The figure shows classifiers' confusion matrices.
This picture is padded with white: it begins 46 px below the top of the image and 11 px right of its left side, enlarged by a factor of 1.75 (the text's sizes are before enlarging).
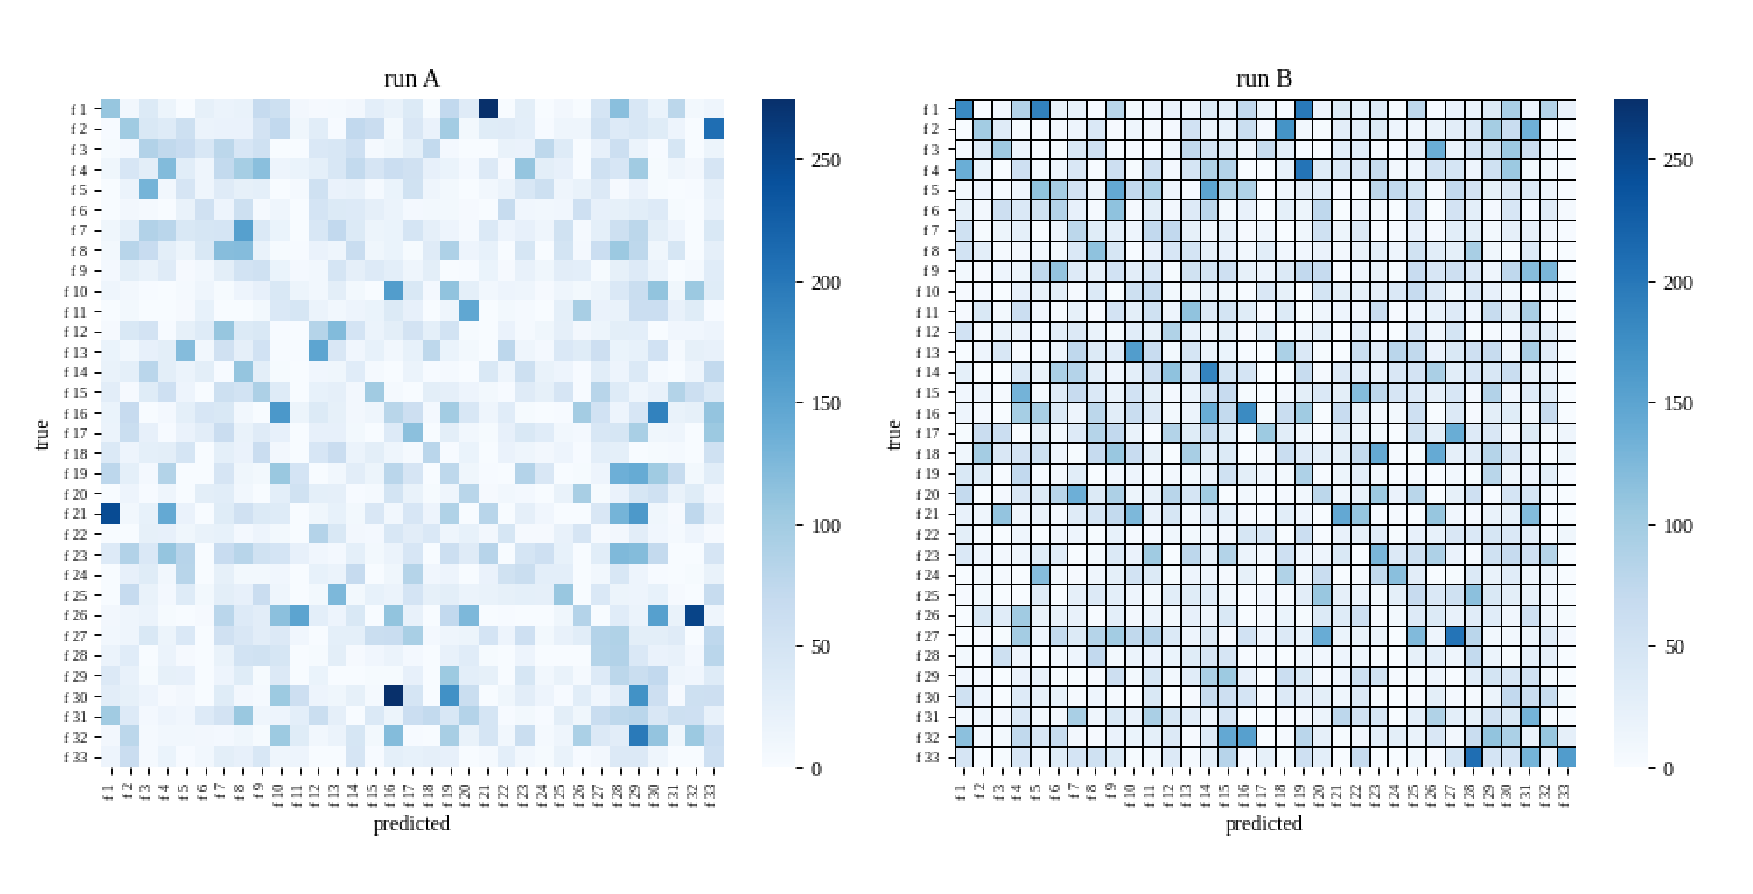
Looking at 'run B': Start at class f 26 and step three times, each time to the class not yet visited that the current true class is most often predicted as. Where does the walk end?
f 29
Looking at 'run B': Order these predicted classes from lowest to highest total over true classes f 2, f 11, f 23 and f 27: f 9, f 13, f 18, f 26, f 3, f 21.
f 3, f 21, f 26, f 9, f 13, f 18
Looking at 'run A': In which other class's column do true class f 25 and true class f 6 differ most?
f 13
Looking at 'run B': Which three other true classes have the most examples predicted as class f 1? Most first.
f 4, f 32, f 20
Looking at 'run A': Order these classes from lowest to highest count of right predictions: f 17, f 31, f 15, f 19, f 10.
f 10, f 31, f 19, f 15, f 17
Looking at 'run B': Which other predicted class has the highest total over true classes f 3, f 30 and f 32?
f 15
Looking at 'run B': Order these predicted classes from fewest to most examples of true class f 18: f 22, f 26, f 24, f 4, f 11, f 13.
f 24, f 11, f 4, f 22, f 13, f 26
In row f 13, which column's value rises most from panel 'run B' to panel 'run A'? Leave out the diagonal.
f 12
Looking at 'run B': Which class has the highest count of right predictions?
f 27
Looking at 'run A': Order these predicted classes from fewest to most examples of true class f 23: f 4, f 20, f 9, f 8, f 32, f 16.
f 32, f 16, f 20, f 9, f 8, f 4
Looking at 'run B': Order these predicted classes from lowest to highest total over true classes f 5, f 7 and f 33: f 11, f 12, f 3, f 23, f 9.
f 3, f 23, f 12, f 11, f 9
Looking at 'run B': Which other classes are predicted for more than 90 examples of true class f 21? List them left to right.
f 3, f 10, f 22, f 26, f 31
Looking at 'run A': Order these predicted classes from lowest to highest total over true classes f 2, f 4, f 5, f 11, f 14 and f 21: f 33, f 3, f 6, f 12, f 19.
f 6, f 12, f 19, f 3, f 33
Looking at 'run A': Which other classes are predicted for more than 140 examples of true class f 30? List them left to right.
f 16, f 19, f 29
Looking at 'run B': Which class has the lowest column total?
f 33
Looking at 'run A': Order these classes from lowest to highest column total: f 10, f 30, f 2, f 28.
f 2, f 10, f 30, f 28
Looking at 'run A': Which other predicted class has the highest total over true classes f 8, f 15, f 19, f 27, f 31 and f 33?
f 28
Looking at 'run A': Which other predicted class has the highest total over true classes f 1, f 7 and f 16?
f 21
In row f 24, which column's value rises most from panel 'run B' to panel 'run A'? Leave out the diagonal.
f 17
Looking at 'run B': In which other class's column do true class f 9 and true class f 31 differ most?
f 32
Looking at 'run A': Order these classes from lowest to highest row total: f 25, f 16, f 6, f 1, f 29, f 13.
f 6, f 29, f 25, f 13, f 1, f 16
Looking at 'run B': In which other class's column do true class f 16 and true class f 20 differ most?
f 7
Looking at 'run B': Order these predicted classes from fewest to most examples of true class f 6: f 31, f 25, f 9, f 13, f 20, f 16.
f 31, f 16, f 13, f 25, f 20, f 9
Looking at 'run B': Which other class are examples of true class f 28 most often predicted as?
f 8
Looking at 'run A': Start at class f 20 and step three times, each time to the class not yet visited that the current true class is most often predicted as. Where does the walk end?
f 29
